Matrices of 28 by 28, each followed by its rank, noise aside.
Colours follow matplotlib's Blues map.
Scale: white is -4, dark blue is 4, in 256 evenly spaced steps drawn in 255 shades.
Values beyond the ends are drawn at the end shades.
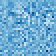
five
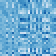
two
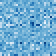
three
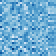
four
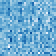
six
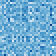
six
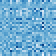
three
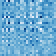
two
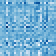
three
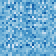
four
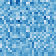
five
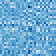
four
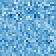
six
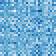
four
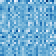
three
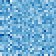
four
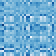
two
